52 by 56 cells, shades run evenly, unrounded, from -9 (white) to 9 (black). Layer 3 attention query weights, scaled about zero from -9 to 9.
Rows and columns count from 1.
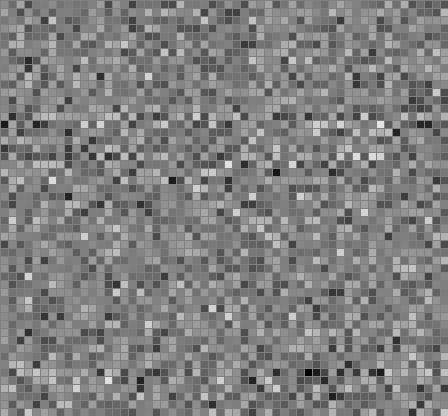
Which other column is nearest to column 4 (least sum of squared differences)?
36
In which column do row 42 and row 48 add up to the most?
18
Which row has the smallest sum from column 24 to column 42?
42
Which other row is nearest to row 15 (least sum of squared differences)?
47
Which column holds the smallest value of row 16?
48
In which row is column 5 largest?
16
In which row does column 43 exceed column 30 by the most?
15
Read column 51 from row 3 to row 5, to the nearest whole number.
3 0 1
